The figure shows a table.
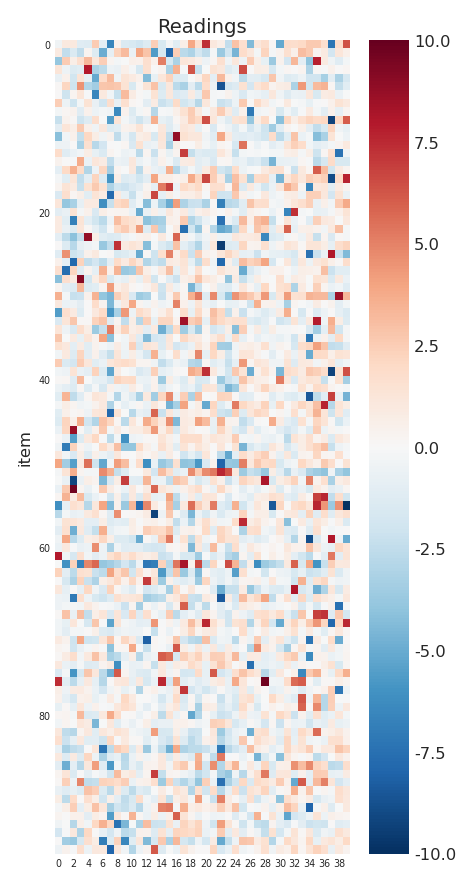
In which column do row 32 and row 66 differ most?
22
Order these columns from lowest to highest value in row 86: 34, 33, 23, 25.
25, 23, 33, 34
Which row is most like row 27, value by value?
48
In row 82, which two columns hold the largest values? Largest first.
35, 13
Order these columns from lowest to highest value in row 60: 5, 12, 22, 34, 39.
12, 22, 39, 34, 5
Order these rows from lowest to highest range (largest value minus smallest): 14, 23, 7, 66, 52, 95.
7, 14, 95, 66, 23, 52
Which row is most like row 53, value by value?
46
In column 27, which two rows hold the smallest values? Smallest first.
62, 85
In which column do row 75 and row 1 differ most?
33
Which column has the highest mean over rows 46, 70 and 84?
2
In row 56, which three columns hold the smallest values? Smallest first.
13, 18, 0
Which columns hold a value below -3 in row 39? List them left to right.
7, 26, 30, 37
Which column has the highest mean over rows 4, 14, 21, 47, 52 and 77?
17
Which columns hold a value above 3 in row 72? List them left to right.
10, 16, 27
